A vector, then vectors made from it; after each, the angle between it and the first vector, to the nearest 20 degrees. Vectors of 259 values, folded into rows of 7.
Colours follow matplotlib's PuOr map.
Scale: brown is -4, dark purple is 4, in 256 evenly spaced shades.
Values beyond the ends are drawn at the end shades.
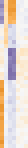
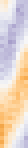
80 degrees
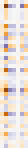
80 degrees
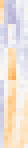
140 degrees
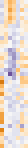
40 degrees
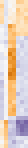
120 degrees
